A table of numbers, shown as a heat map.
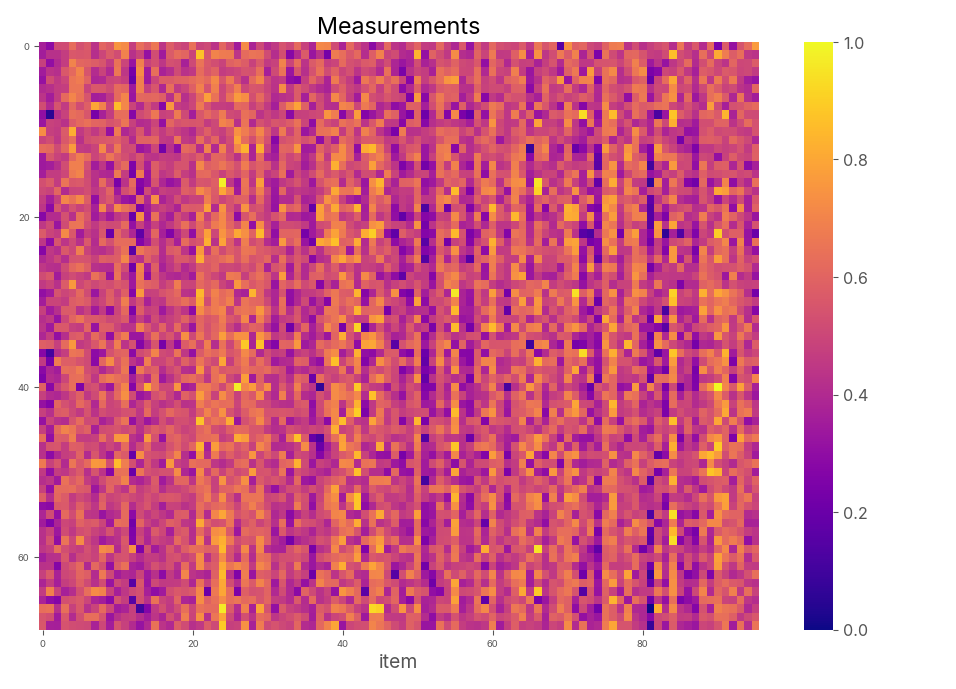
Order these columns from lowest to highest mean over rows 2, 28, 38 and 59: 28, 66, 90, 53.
28, 53, 90, 66
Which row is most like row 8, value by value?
36
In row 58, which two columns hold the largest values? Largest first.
84, 24
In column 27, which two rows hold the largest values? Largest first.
35, 12
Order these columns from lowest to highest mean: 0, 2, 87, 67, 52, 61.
87, 52, 0, 2, 67, 61
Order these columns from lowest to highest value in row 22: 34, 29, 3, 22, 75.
34, 75, 3, 22, 29
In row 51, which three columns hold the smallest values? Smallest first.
51, 81, 74
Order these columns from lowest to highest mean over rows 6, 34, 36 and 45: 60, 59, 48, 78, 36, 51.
51, 59, 78, 48, 36, 60
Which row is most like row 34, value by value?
61
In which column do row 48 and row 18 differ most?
42
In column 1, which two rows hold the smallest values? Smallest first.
8, 36
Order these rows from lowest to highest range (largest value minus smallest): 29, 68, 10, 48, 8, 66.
10, 48, 29, 68, 8, 66
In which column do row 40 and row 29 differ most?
26
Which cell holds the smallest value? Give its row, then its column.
66, 81
